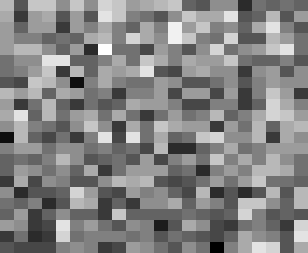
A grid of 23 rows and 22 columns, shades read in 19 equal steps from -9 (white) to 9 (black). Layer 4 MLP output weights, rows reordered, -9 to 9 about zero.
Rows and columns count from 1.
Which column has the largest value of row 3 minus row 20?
18
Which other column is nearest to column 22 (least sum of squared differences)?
7
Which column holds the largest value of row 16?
15
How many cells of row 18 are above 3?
5
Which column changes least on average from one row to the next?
21
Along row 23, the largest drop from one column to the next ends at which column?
17
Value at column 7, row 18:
-2
